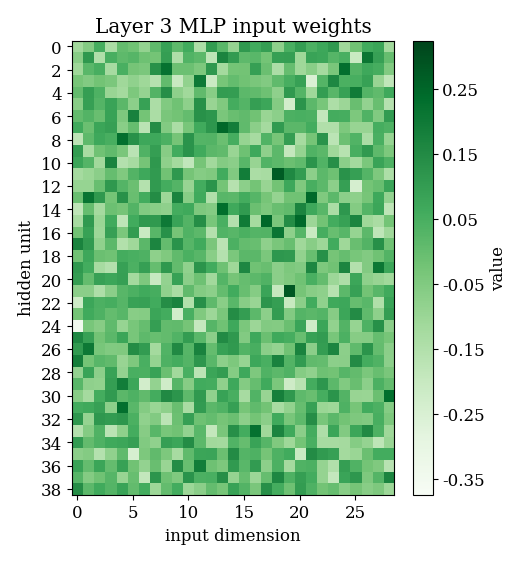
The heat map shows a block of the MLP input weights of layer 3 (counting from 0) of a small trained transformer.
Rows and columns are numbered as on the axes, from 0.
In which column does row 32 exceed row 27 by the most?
4
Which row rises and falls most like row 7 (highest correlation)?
37
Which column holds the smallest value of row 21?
18
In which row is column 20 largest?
15
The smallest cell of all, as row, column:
24, 0
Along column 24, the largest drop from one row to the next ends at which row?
20
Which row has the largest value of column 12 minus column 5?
35
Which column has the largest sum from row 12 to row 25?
1
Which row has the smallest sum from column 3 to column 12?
3
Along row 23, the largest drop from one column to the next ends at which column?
9
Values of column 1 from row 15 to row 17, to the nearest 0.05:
0.1 0.1 0.1
